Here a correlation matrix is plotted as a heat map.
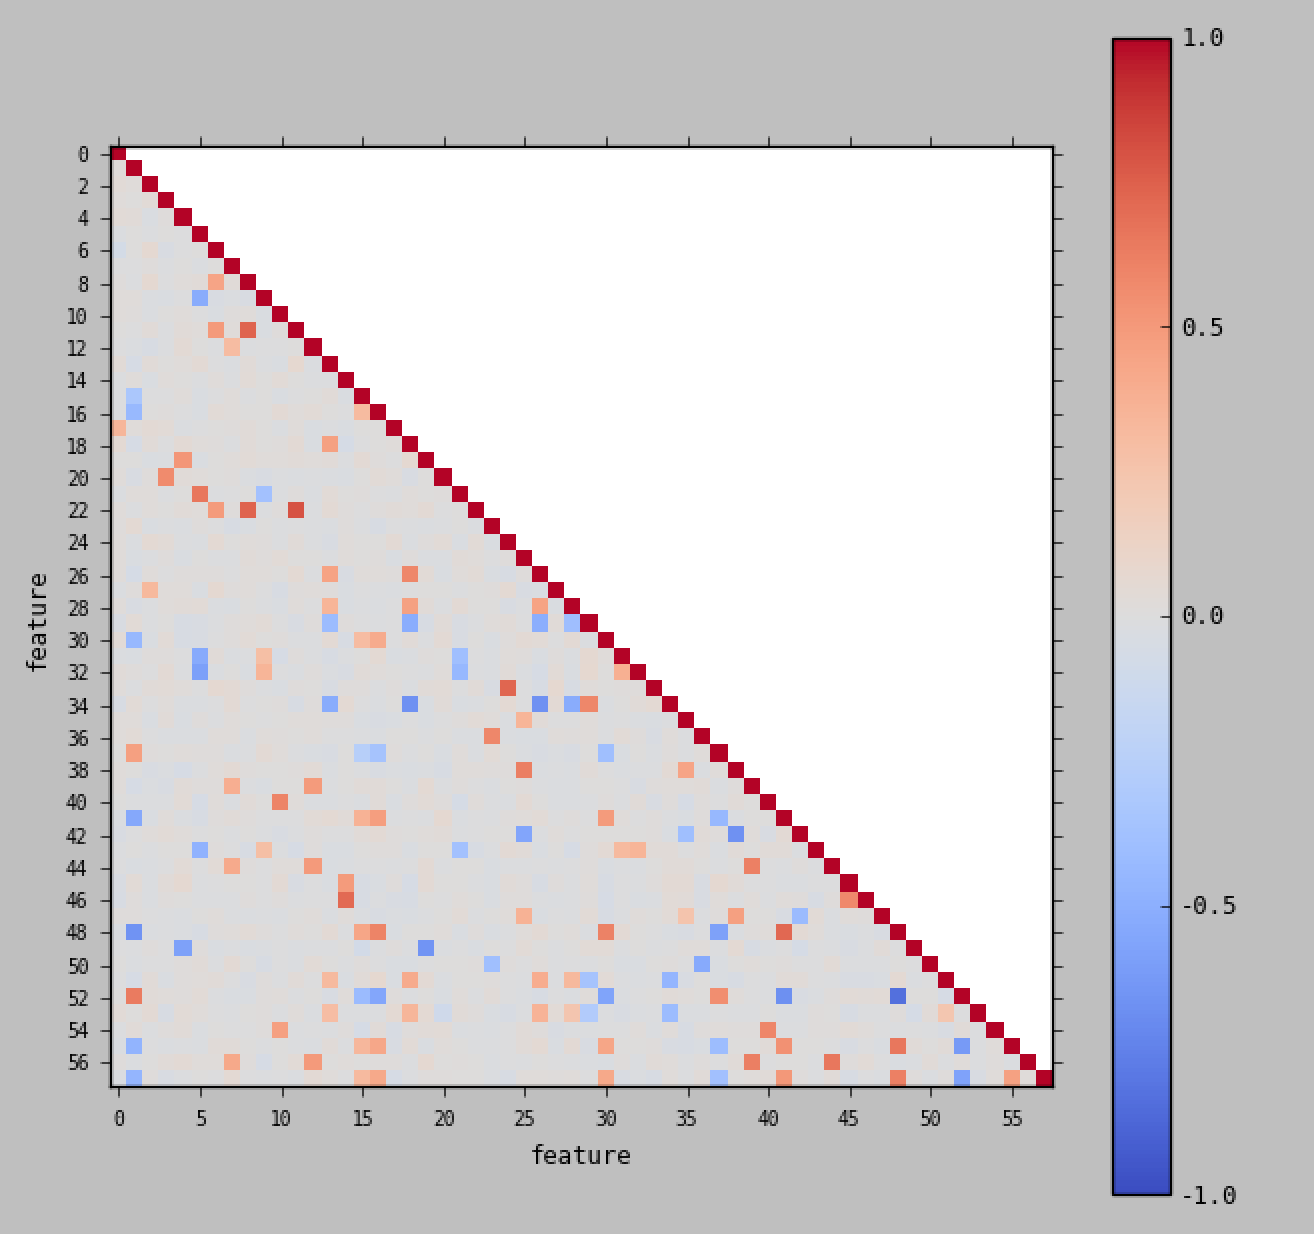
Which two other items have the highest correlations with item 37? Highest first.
52, 1
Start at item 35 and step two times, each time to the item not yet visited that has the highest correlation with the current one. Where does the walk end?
25
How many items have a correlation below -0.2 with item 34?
6
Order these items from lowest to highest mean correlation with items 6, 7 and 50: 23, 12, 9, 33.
23, 9, 33, 12
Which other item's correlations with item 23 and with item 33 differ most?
24
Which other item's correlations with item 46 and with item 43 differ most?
14
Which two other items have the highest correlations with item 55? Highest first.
48, 41
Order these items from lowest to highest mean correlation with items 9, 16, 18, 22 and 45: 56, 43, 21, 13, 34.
34, 21, 56, 43, 13
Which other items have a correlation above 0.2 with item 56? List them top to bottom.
7, 12, 39, 44
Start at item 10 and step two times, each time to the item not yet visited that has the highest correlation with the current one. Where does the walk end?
54
